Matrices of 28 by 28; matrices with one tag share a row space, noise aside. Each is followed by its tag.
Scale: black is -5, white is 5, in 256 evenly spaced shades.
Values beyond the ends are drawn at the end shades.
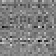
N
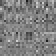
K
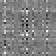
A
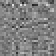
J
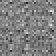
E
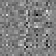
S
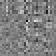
S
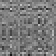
N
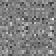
E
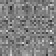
E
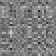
N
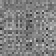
K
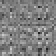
N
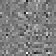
S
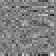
J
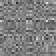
K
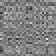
K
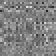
K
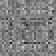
E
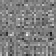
E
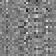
S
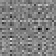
N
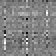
A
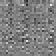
E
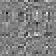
S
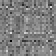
E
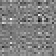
N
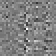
S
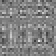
N
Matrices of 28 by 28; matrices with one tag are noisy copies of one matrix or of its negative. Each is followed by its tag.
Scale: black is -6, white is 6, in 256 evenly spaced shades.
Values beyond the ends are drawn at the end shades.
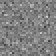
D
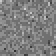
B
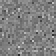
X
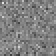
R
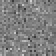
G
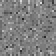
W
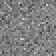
D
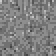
B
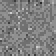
W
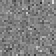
W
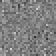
G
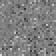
G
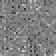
G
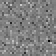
D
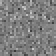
B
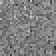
B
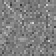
D
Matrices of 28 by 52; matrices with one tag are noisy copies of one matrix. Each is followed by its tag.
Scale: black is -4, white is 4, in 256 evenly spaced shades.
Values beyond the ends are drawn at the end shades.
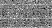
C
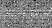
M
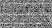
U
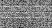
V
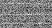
U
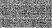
C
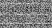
U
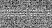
M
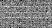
V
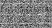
U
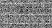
U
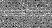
M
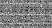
U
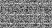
U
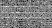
V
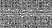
M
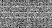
V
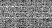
V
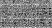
C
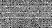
V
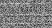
U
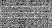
V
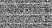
U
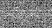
M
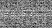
M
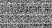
U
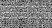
V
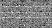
V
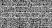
V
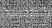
M
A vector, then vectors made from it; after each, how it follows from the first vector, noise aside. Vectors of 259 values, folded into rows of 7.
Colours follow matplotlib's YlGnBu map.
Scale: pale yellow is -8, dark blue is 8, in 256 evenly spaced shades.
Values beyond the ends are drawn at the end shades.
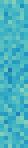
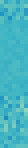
wrapped around, partly zeroed.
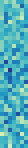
scaled up.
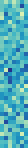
scaled up.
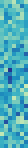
scaled up.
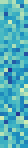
scaled up.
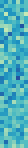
reversed, scaled up.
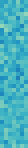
reversed.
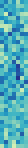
reversed, scaled up.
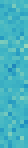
wrapped around, negated, partly zeroed.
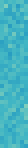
wrapped around, negated, shrunk.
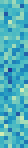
scaled up.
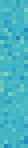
wrapped around, partly zeroed.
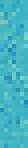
wrapped around, negated, partly zeroed.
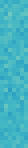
wrapped around, negated, shrunk.
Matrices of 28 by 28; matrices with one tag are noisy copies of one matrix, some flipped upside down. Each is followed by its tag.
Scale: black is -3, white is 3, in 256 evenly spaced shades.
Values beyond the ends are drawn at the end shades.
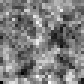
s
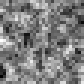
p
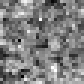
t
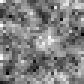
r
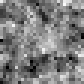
r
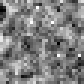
p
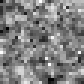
t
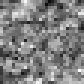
t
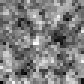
s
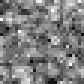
t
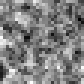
p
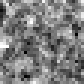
p
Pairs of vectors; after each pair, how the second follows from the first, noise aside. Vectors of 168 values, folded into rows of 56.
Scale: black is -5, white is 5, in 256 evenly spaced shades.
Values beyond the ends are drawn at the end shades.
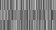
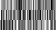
wrapped around, negated, scaled up.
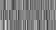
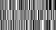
reversed, negated, scaled up.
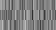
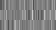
negated, partly zeroed.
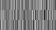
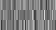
sign-scrambled.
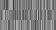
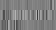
negated, partly zeroed.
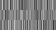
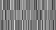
sign-scrambled.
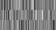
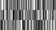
reversed, negated, scaled up.
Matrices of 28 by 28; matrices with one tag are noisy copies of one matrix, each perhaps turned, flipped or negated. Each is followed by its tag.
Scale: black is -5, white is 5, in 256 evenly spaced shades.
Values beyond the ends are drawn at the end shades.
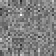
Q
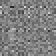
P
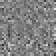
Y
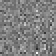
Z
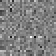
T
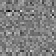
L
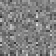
T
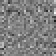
Y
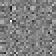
L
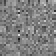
T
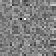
T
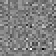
P
